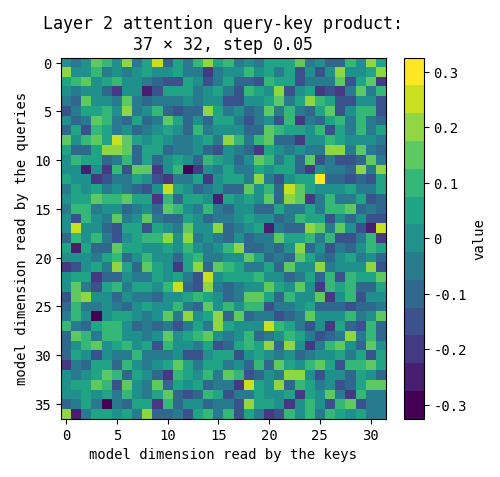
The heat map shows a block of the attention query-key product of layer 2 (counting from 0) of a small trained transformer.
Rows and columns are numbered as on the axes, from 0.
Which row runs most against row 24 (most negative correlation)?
9
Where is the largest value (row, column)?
12, 25
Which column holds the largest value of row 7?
20
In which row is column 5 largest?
8
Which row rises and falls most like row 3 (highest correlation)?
33
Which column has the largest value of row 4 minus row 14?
24
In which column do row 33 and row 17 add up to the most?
31
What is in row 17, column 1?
0.25
